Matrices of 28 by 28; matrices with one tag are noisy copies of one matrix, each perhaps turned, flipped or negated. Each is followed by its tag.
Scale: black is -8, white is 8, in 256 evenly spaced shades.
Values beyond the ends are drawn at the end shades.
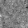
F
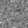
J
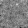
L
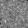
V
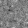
J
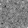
V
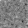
V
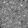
V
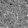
L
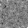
V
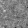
L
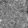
F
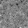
L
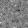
J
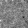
L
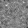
V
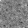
V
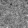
L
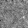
L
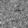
J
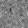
J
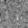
J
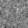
J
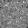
V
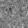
J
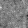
F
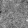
F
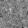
J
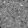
V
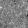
F
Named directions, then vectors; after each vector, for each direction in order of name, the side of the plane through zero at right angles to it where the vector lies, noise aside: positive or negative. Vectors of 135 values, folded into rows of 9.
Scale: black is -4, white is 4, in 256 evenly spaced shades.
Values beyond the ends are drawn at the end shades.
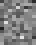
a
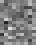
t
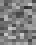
positive, positive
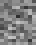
positive, positive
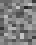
positive, positive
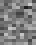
positive, positive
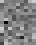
negative, positive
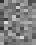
positive, negative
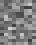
positive, positive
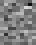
negative, negative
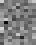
negative, positive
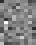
positive, negative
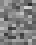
negative, negative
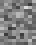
negative, negative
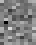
negative, positive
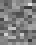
positive, positive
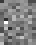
positive, negative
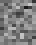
positive, positive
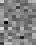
negative, positive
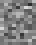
negative, negative
